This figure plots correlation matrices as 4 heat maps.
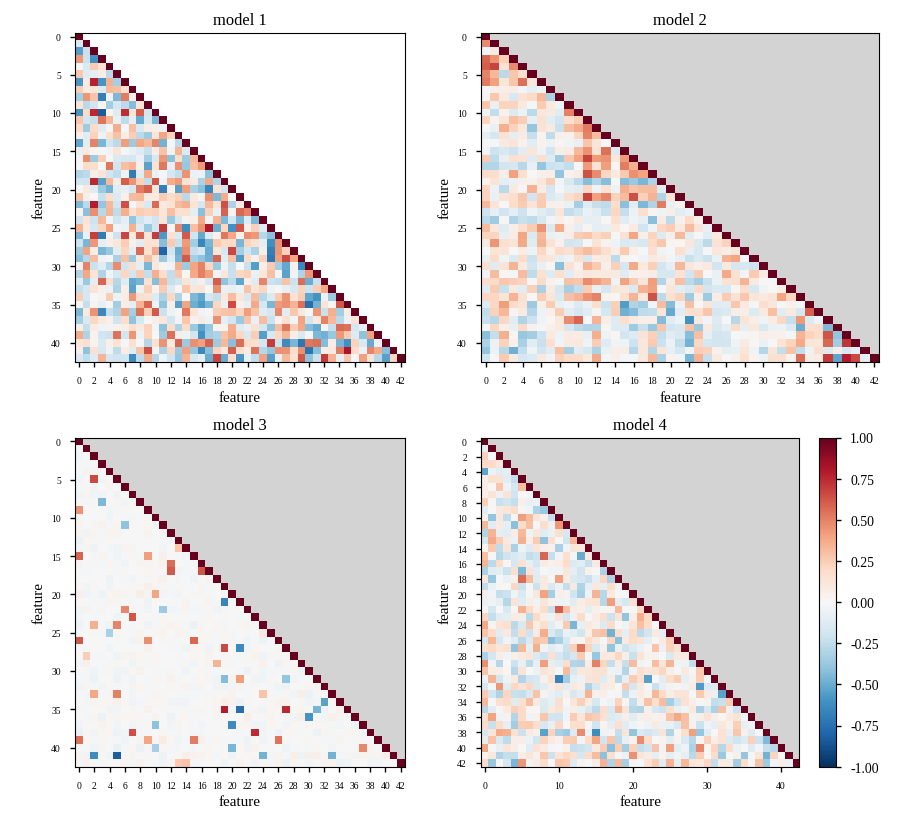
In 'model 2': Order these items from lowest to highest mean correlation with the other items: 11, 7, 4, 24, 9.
24, 7, 9, 4, 11
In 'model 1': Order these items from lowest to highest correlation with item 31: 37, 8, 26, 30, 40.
26, 37, 8, 30, 40
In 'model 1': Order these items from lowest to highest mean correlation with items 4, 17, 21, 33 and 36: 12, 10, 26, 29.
29, 12, 26, 10
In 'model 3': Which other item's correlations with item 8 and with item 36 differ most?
30
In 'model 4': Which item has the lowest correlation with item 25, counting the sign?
17
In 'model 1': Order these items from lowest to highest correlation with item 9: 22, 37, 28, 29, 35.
22, 37, 28, 29, 35
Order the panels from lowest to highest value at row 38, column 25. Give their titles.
model 1, model 4, model 2, model 3
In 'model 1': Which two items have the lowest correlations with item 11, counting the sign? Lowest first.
28, 20
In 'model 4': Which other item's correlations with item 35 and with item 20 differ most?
41
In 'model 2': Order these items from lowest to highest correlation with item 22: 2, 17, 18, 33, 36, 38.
17, 18, 33, 2, 36, 38
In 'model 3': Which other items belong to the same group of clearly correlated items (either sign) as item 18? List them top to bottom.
29
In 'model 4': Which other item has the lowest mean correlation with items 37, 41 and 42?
4
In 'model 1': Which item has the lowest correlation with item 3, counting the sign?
10
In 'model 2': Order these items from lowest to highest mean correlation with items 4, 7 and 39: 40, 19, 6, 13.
13, 19, 6, 40
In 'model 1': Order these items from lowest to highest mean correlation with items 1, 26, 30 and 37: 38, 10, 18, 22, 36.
38, 18, 22, 36, 10
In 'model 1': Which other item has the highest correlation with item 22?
2
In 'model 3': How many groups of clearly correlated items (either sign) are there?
14
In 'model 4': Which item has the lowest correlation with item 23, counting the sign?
19
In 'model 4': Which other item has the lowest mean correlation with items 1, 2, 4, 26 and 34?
42
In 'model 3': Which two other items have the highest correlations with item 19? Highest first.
35, 27
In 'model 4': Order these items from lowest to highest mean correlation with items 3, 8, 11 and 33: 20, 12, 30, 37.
12, 37, 20, 30
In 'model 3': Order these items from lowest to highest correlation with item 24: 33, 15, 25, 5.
15, 25, 33, 5
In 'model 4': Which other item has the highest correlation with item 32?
2
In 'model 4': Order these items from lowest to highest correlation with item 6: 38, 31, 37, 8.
31, 8, 38, 37
